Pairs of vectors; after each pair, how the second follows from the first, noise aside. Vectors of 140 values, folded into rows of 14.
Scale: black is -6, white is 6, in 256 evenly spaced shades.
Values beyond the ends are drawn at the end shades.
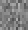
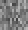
sign-scrambled.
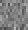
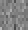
negated, partly zeroed.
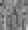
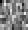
reversed, negated, scaled up.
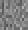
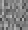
negated.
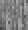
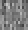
reversed.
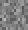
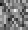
reversed, negated, scaled up.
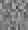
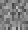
negated.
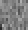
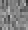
reversed.
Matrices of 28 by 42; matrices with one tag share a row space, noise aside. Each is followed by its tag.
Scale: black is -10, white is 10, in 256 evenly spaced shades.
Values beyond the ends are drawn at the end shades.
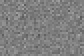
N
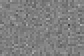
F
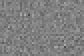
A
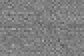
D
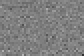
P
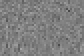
N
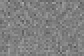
P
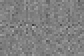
F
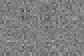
P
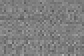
D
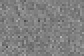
N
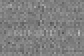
D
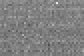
D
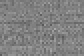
D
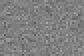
P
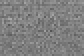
D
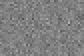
F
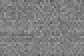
D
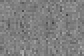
P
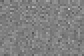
F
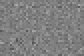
F
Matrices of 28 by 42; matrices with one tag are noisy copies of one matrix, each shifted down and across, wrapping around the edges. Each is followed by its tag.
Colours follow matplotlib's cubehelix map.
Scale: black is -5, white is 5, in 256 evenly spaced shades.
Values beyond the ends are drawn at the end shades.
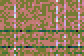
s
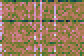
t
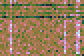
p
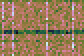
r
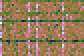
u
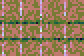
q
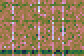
r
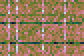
u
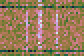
p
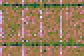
q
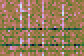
s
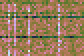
t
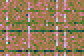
u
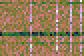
r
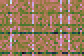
u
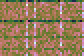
u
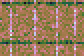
q
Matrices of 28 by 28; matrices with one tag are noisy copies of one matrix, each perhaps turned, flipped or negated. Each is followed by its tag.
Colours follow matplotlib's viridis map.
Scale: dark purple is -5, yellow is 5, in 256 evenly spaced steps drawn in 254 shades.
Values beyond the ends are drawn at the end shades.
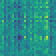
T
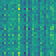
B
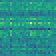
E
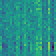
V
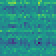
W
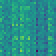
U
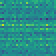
B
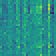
V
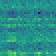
W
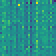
B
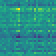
T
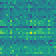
E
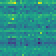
W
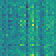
E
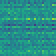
B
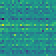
B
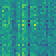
E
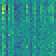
V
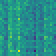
U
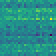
U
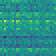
U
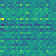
B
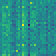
E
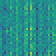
B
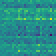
U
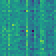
E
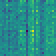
E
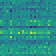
E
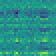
W
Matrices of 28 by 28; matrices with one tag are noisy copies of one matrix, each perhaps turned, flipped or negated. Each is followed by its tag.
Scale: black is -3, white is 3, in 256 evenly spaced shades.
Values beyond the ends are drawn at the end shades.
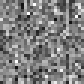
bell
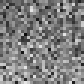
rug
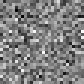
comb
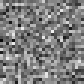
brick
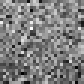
rug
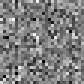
comb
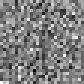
comb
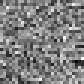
brick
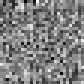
brick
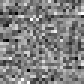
bell
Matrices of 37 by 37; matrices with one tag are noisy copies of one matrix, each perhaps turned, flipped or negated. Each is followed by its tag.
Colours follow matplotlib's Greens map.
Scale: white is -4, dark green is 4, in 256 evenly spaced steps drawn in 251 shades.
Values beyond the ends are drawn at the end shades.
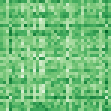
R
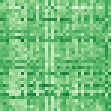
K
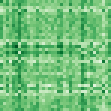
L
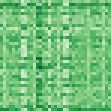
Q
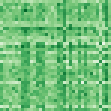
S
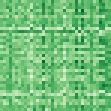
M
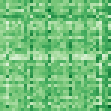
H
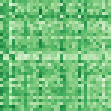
H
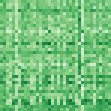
M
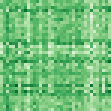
L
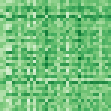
M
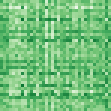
K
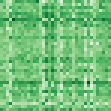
L
